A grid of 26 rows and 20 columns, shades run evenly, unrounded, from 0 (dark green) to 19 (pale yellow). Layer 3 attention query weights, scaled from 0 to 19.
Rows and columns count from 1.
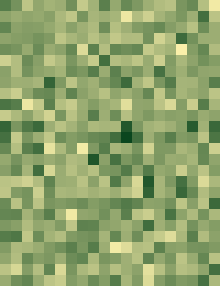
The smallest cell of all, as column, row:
12, 13
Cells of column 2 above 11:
13
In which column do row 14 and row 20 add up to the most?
14
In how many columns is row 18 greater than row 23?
12
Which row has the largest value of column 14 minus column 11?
26
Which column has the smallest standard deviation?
6
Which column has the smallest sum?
1
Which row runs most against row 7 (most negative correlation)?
4
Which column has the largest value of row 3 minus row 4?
17
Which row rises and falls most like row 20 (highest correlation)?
8
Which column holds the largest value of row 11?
5
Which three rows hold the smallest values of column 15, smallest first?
7, 23, 3
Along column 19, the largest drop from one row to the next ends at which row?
2
